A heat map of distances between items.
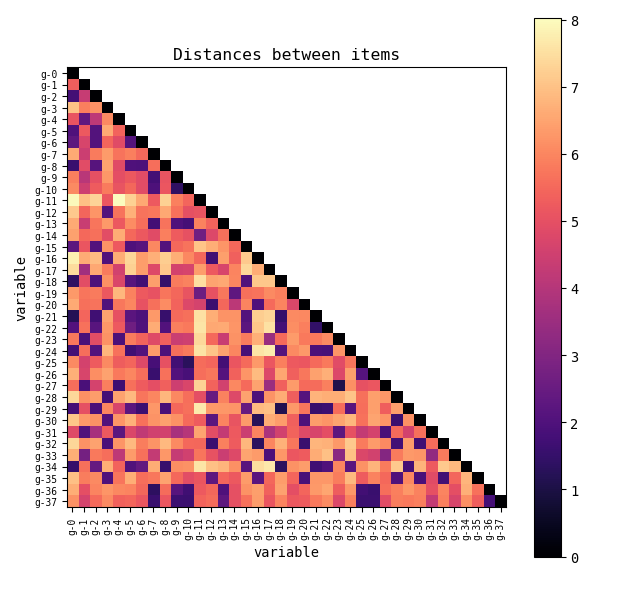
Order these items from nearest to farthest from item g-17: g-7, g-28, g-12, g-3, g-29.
g-7, g-12, g-3, g-28, g-29
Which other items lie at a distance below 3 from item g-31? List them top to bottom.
g-1, g-4, g-23, g-27
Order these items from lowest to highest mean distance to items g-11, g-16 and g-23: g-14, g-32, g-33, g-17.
g-32, g-14, g-33, g-17
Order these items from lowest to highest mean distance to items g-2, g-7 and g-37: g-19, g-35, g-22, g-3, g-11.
g-22, g-19, g-35, g-11, g-3
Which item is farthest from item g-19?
g-4
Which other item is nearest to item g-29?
g-18
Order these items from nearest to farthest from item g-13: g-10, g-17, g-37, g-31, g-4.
g-10, g-37, g-31, g-17, g-4
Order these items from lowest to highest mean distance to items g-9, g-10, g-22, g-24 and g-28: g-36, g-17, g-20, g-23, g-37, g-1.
g-37, g-36, g-20, g-1, g-23, g-17
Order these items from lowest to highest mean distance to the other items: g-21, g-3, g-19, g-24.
g-21, g-24, g-3, g-19
